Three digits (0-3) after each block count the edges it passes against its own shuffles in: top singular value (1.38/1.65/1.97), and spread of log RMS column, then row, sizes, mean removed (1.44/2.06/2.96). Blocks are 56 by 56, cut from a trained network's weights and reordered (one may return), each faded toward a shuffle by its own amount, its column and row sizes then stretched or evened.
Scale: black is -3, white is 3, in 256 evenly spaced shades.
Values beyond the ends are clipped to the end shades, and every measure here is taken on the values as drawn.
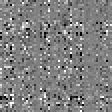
0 3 2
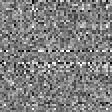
3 0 2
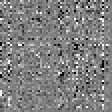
0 3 2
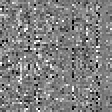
1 3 0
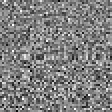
3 0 1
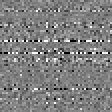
3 0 3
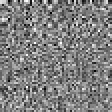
3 1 1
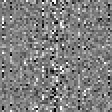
0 3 0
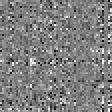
0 3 2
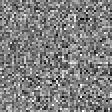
1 0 1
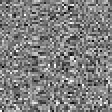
3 1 1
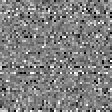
2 0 2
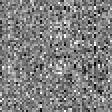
3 2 0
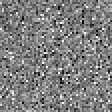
0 1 0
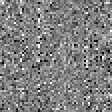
1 2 0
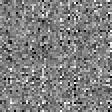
0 2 1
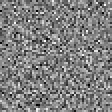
2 0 0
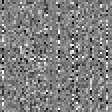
2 3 0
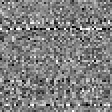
3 0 2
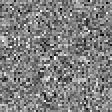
2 1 0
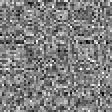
3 0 1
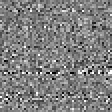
1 0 2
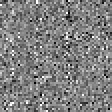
0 2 1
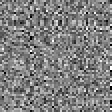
3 2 0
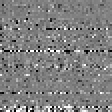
2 0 3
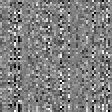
3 3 0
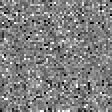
1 0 1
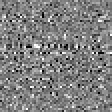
2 0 2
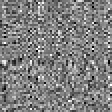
3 2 0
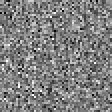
0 1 0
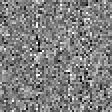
0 2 0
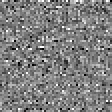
0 0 2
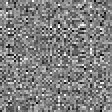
3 2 0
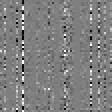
3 3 0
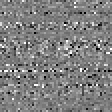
0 0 3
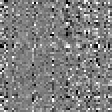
3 3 1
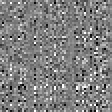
3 3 1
